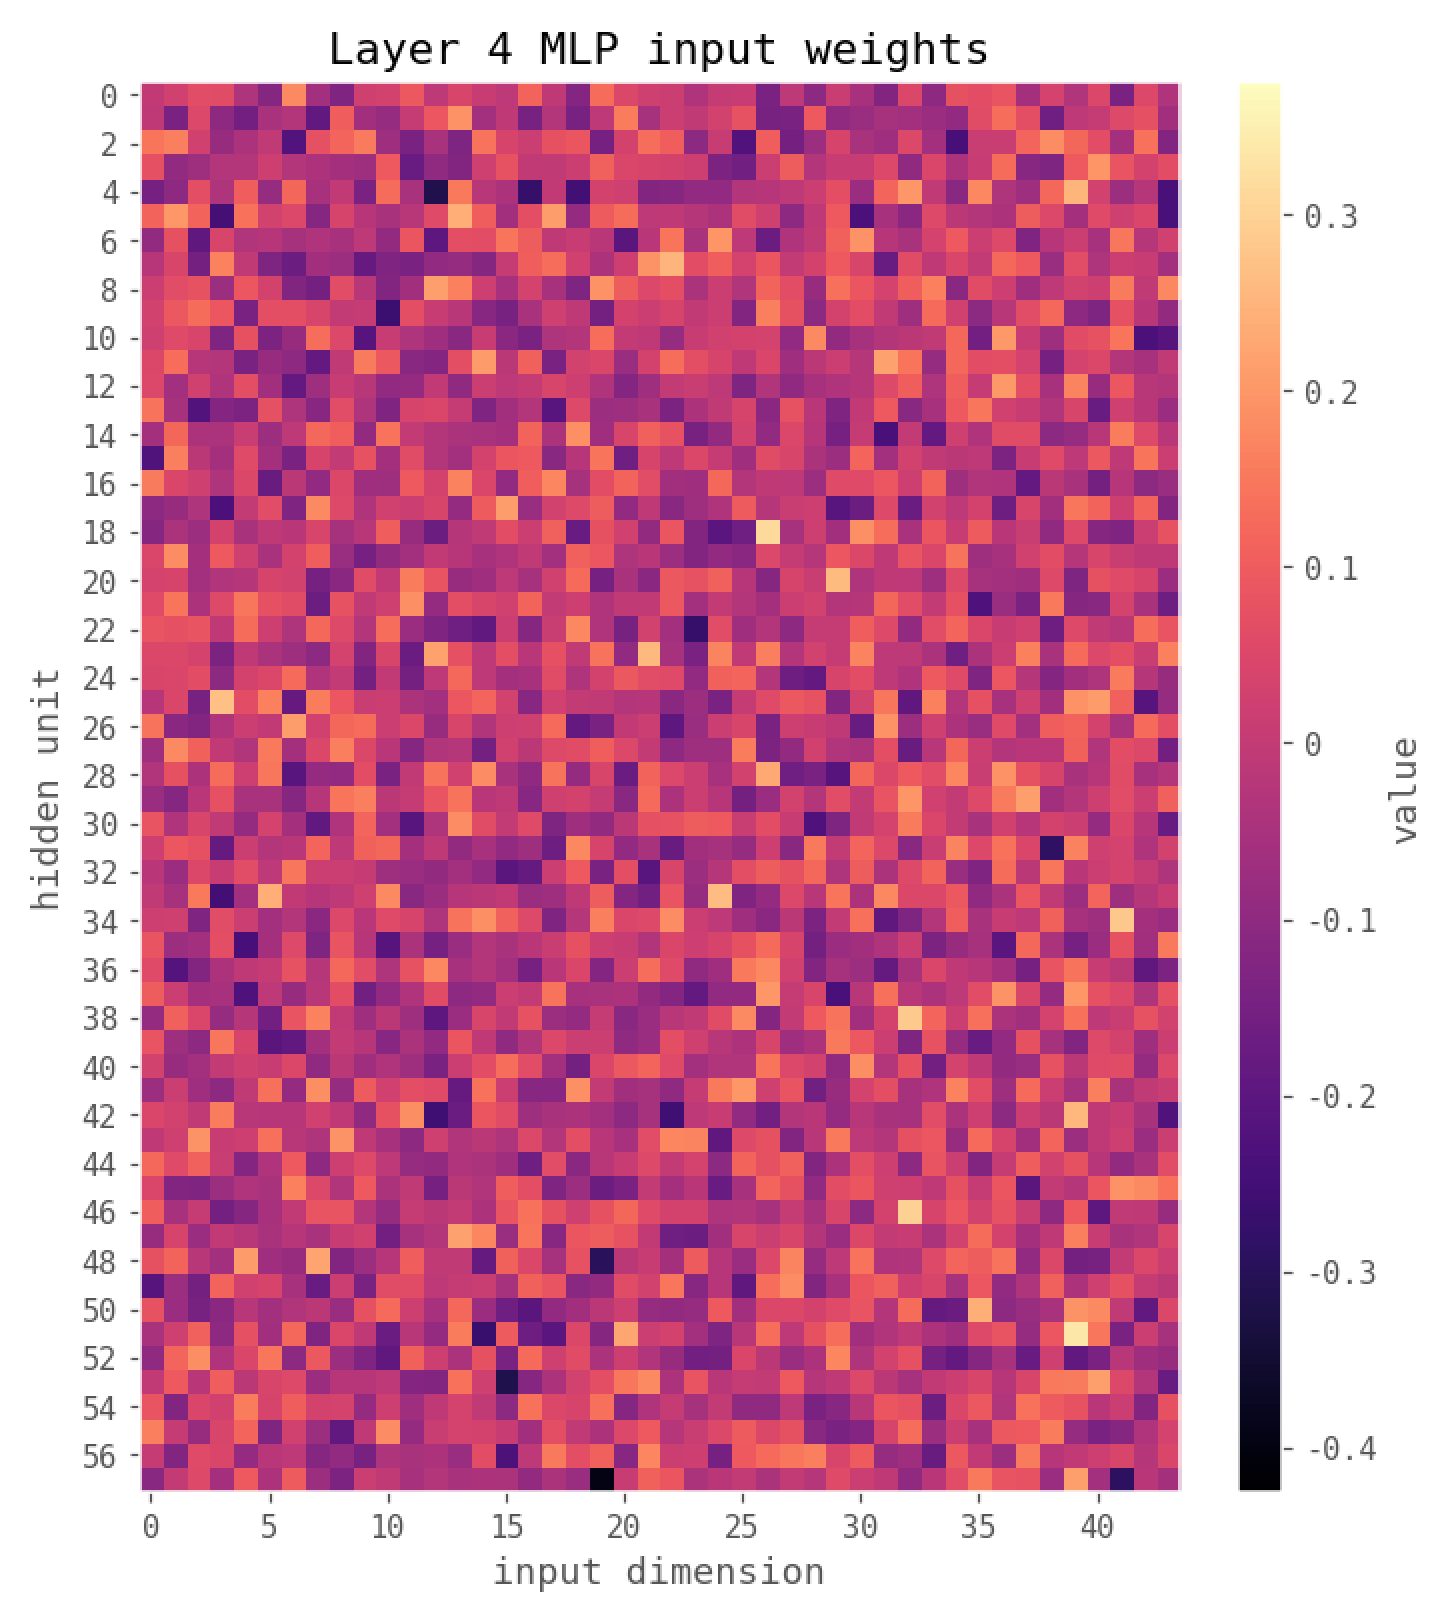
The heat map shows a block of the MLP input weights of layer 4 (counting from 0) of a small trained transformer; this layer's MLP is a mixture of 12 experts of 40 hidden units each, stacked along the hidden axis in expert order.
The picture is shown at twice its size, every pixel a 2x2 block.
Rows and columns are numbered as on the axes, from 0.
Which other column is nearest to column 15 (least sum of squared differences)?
42
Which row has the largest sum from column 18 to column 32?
7
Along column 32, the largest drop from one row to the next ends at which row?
39
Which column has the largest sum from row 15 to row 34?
31
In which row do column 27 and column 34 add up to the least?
2
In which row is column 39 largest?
51
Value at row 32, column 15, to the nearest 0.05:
-0.2
